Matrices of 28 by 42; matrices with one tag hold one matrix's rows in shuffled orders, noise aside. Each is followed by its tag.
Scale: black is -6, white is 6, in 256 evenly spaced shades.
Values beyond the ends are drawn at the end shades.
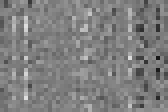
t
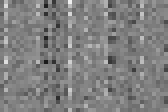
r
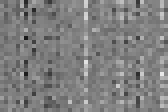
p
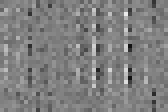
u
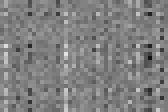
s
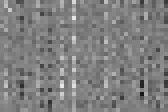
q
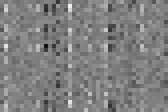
r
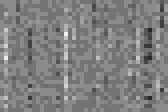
s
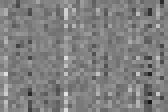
s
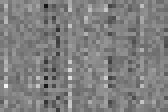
r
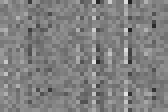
u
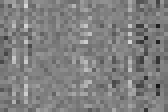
t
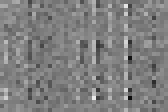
u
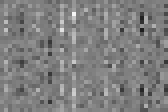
q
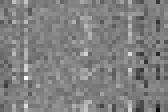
t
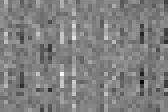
q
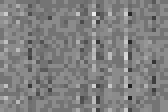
u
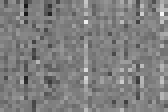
p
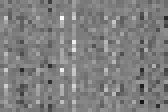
q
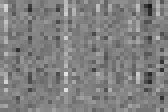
s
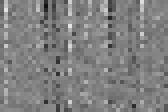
r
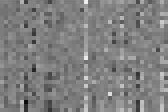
p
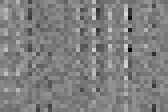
u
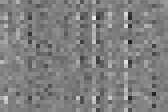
u
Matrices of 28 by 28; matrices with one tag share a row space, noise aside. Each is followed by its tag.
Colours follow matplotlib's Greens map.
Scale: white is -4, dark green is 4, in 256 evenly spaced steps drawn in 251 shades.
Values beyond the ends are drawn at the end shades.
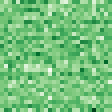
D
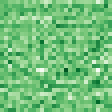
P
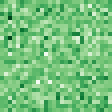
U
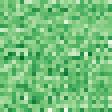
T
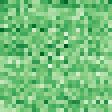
T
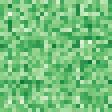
U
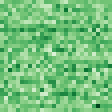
P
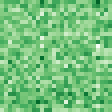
P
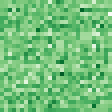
D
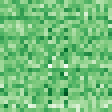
T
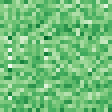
U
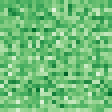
P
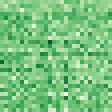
T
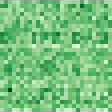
U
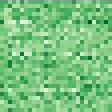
U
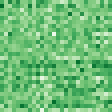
P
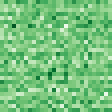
T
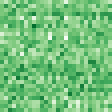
T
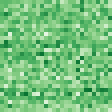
U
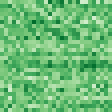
D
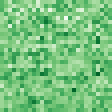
P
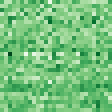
D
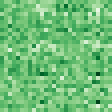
P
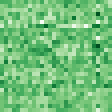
P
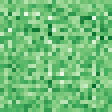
D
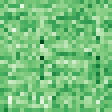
P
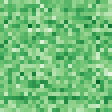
P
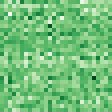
D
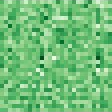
P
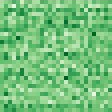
T
